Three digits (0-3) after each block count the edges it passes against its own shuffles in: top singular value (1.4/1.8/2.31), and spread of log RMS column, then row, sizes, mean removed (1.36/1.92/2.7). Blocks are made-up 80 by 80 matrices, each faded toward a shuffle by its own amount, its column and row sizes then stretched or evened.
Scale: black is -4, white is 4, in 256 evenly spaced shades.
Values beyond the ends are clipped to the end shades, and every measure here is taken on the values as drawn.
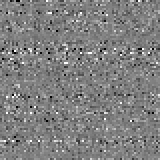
0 1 3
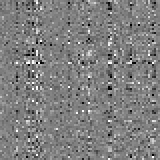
3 3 2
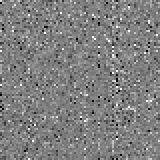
1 2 0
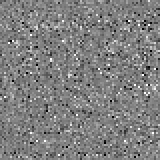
0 1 2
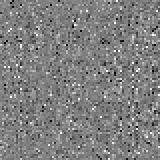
2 1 0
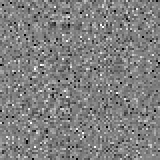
2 0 0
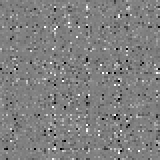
0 2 2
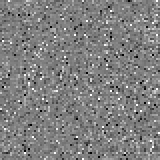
1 1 0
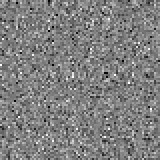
2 1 0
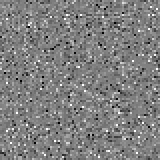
2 0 0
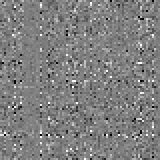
0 3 2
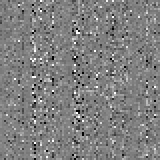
0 3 0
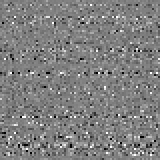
2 0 3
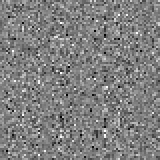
2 2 0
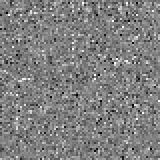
0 1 2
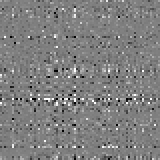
3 2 3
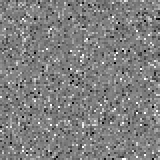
0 1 0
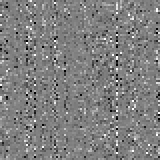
2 3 0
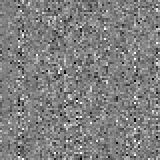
1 3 0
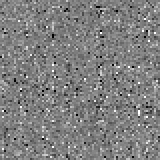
0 2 1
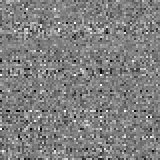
1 2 3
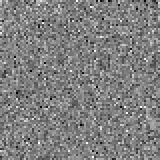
1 1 1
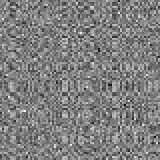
3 1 1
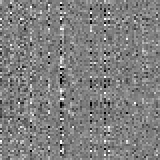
3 3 1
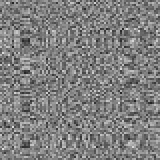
3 1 2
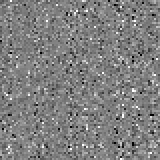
2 2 1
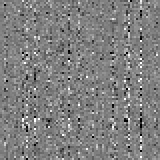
2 3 1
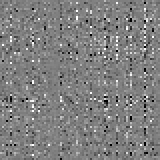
2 3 2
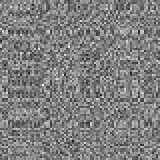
3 0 1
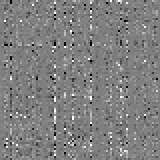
2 3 1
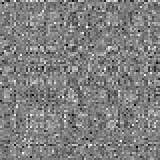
3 1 2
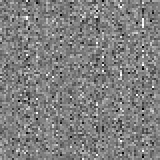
0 3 0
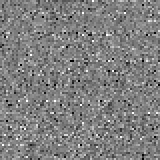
0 0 2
